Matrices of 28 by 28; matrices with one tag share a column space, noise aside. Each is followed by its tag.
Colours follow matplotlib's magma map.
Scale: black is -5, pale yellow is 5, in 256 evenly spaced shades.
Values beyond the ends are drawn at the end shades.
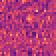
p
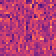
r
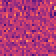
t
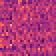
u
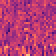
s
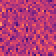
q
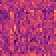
q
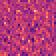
q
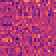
t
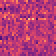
r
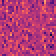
u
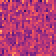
p
